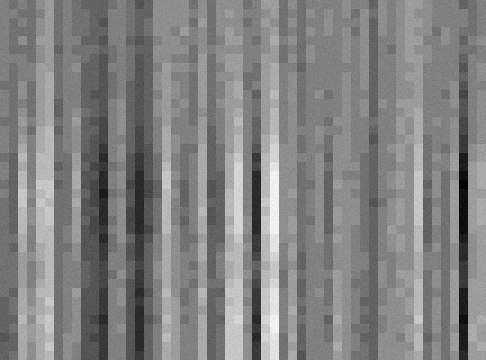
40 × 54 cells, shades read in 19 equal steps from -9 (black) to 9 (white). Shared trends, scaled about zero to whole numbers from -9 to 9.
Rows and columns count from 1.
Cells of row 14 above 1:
12
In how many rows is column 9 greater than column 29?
33
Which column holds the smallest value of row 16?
52
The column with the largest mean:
31
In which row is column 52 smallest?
21
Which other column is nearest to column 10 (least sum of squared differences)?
15
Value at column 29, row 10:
0
